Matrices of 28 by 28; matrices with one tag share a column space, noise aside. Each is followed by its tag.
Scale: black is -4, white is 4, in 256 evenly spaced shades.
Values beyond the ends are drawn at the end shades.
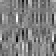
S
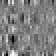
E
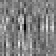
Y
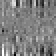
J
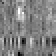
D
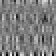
E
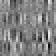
S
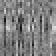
Y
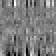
J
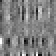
D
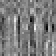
Y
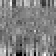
J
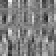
S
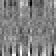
J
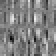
S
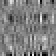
E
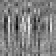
Y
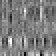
D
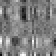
D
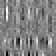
D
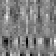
D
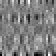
E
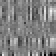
D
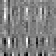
D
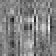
Y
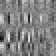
S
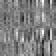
S
